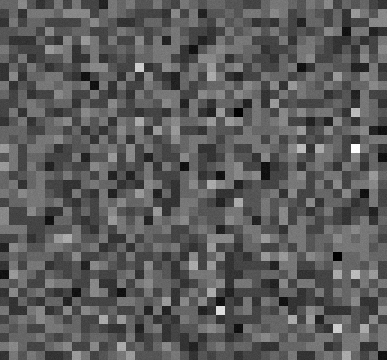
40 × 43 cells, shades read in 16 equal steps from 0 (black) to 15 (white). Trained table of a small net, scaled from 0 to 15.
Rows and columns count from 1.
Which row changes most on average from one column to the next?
35
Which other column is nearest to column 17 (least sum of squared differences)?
42
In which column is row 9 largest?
24
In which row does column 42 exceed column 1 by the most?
31
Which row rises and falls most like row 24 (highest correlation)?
25
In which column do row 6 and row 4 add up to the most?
6
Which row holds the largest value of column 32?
29
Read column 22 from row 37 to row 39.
5 5 2
